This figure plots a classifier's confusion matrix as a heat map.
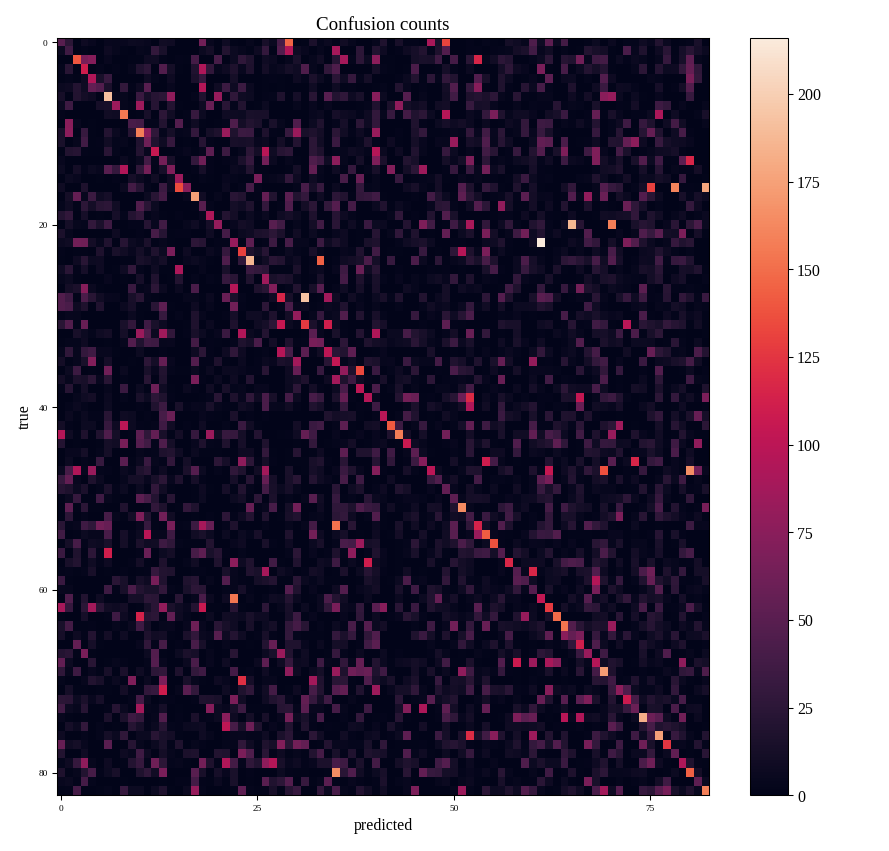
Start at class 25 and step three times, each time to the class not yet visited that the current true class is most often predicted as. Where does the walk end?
12
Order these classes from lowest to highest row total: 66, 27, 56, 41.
41, 66, 27, 56
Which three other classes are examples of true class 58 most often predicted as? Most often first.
60, 26, 75
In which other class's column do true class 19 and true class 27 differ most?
22
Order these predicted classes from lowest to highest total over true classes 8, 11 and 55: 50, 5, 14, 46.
5, 46, 14, 50
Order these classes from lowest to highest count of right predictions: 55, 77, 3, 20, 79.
20, 79, 3, 77, 55
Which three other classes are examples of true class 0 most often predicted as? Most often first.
29, 49, 47
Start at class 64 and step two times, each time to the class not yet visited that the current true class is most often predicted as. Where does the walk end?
23
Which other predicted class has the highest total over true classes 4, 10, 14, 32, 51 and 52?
40
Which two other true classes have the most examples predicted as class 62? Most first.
47, 68
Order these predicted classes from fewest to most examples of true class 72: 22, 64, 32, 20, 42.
42, 20, 32, 64, 22
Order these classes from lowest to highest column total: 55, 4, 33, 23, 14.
55, 14, 4, 33, 23
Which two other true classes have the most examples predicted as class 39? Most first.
57, 69
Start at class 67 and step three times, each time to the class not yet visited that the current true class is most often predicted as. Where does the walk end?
34
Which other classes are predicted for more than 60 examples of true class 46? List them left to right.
23, 54, 73
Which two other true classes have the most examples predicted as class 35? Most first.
80, 53
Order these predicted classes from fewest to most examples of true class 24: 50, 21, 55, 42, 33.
50, 55, 42, 21, 33
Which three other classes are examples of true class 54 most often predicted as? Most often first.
11, 53, 32
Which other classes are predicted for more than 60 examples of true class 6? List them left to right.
14, 20, 40, 69, 70
